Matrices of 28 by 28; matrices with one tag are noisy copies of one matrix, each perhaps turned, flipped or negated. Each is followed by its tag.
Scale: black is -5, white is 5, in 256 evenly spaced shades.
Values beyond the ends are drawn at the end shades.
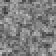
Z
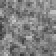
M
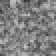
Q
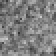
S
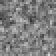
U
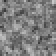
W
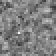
Z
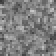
W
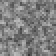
U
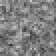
U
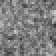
Q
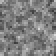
W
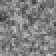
U
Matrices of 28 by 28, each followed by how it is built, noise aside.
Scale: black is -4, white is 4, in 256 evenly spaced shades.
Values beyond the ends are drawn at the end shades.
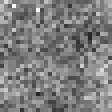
smooth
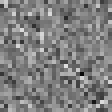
banded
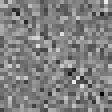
banded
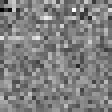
uneven rows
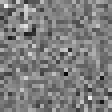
block diagonal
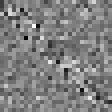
banded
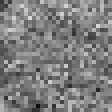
smooth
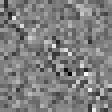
banded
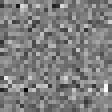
uneven rows
